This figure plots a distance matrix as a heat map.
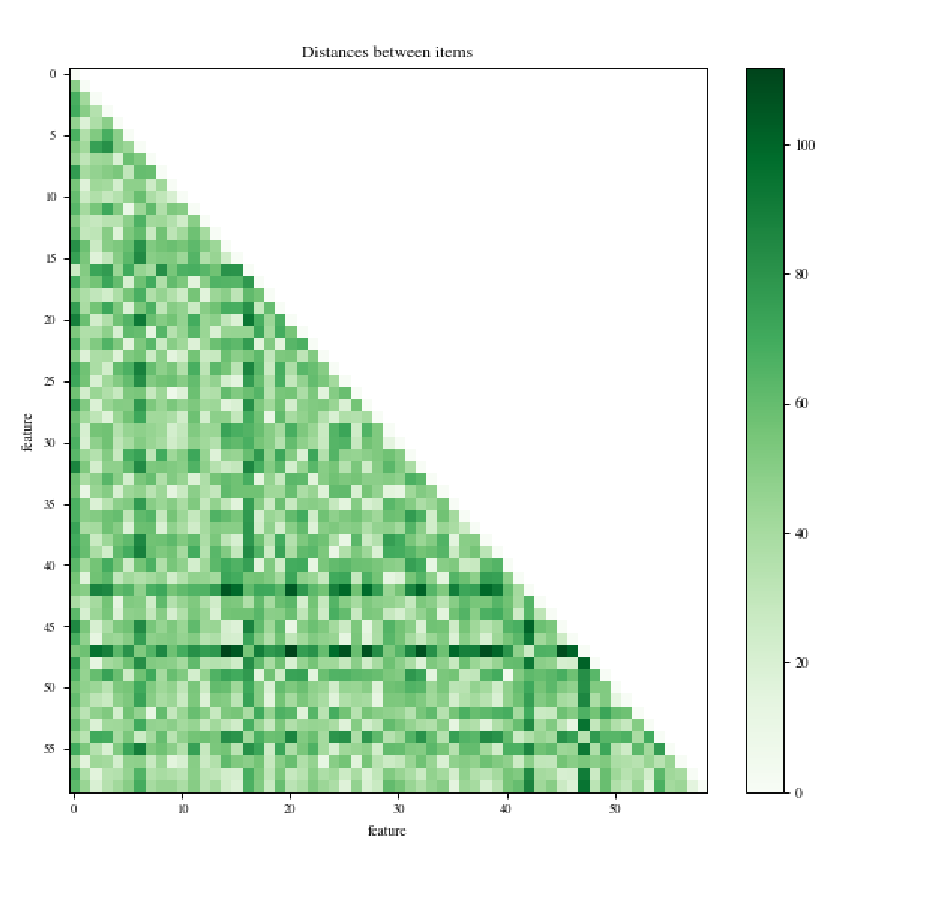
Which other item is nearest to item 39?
24
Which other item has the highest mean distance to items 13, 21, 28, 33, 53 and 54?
47
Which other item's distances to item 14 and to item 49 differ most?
40
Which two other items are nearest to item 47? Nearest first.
42, 54
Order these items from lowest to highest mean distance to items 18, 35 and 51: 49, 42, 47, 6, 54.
49, 54, 6, 42, 47
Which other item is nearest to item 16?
0
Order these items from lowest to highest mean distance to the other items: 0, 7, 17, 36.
7, 36, 17, 0
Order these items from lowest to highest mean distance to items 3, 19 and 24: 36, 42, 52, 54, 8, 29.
8, 36, 29, 52, 54, 42
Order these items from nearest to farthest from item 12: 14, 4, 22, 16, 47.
4, 22, 14, 16, 47
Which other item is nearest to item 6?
54
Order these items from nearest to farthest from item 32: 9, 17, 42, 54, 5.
9, 5, 17, 54, 42
